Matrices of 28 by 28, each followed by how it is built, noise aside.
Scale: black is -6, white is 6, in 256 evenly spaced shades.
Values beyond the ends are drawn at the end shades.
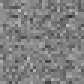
blocks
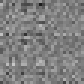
low rank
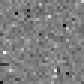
sparse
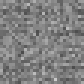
blocks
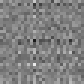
low rank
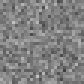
noise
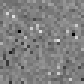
sparse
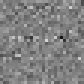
uneven rows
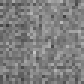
blocks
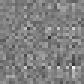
low rank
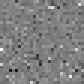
sparse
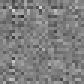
low rank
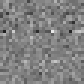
uneven rows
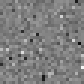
sparse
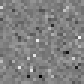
sparse
